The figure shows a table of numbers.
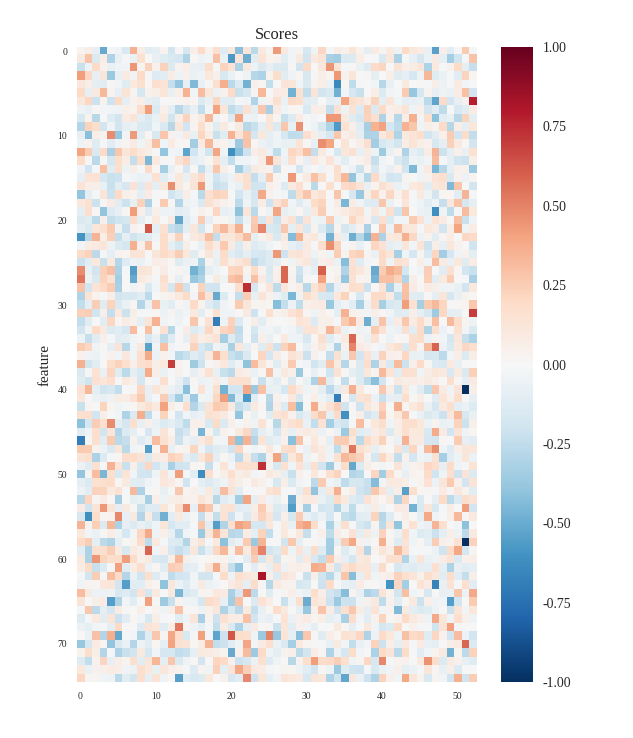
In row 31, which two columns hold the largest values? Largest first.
52, 35
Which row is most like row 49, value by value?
62
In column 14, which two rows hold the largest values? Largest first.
54, 5
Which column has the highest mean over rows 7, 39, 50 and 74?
22
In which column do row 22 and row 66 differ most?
36
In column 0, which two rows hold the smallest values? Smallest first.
46, 22
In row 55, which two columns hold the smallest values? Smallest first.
1, 11
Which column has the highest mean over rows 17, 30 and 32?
43
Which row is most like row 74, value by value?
64
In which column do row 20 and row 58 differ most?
51
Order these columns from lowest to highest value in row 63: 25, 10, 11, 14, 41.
41, 11, 25, 14, 10
